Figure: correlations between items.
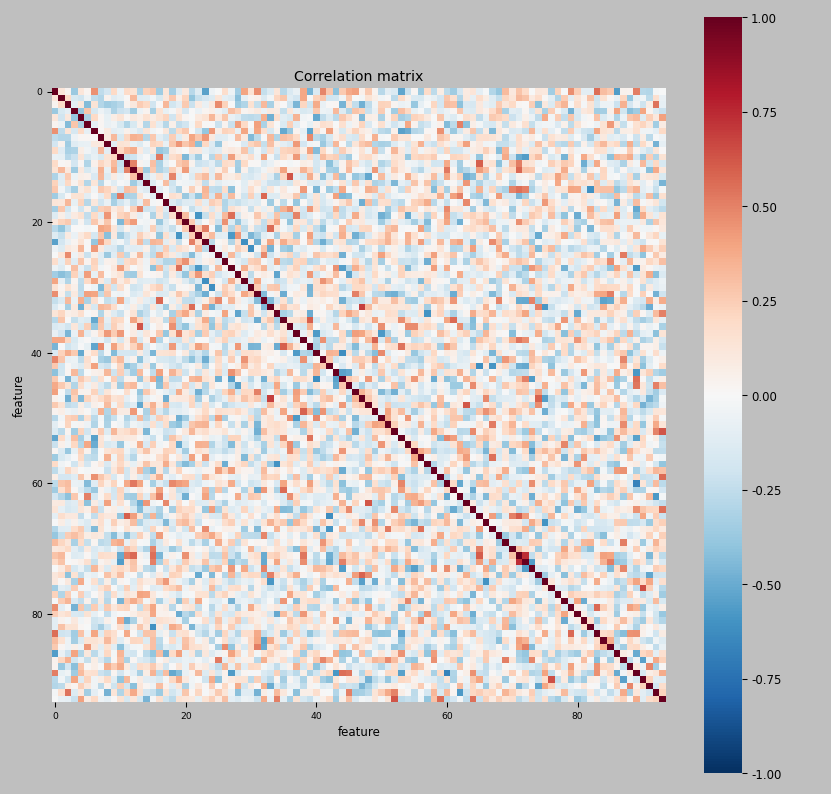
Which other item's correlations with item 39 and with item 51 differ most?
18
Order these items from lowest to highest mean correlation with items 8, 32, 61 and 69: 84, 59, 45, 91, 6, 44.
44, 45, 84, 6, 59, 91
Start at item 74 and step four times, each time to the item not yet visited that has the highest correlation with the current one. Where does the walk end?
23
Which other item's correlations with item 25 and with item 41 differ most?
13
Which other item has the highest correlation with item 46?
31
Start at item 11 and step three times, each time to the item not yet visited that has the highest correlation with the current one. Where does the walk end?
72
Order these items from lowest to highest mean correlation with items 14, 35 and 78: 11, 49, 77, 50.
50, 49, 11, 77
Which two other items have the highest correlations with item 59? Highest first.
93, 6
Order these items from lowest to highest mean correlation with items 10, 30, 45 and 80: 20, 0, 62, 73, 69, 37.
20, 37, 73, 62, 69, 0
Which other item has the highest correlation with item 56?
67
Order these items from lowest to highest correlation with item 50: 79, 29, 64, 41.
79, 64, 29, 41
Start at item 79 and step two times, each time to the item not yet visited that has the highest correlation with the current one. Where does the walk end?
0
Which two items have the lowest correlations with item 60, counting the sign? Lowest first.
89, 62
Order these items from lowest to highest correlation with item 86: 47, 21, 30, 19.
21, 30, 47, 19
